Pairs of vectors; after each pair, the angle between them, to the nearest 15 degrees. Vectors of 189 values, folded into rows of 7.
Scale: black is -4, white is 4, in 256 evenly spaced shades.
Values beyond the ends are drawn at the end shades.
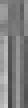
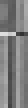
45 degrees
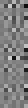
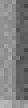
75 degrees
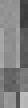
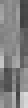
30 degrees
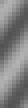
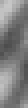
45 degrees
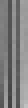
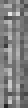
135 degrees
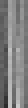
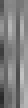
75 degrees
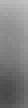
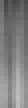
150 degrees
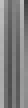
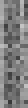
45 degrees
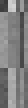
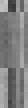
165 degrees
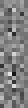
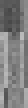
75 degrees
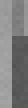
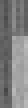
165 degrees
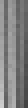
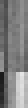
105 degrees
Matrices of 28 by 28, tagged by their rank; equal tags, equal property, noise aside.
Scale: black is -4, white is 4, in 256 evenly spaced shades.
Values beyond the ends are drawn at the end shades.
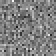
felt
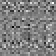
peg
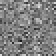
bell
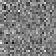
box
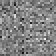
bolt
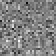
bell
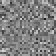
peg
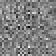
peg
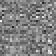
peg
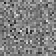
bolt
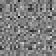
peg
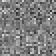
peg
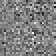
box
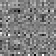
box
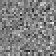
felt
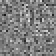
bell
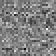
box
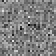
bolt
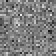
bolt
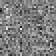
bolt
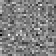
felt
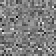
bell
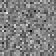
bolt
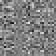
box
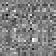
peg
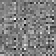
peg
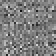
box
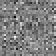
peg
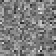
felt
